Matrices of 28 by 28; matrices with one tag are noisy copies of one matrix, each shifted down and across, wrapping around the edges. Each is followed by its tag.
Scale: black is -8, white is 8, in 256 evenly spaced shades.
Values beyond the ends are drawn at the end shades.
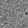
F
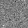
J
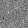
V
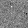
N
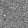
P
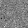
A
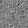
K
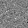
J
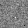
K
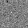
F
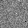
K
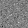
J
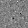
F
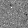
N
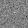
J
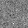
A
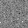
A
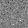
V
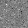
N
